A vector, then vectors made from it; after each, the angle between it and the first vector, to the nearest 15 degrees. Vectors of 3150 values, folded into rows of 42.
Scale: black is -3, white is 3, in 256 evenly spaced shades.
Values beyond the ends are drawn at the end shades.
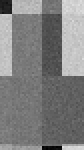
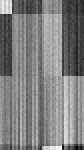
150 degrees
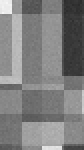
135 degrees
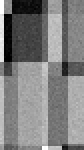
120 degrees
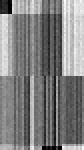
30 degrees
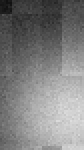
105 degrees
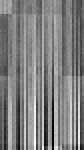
105 degrees
